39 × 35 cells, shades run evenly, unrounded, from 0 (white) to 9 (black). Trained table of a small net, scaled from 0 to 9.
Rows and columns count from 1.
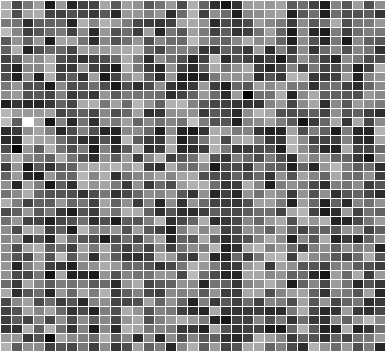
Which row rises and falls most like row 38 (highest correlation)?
23
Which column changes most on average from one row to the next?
3
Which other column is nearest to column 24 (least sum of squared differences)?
1
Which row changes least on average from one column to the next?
13
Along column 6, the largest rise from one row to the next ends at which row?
30
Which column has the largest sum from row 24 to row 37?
21
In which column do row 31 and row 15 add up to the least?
35
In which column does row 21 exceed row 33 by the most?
34
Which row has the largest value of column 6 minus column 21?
15
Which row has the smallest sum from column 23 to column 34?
28
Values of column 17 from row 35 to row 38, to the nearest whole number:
7 3 7 6
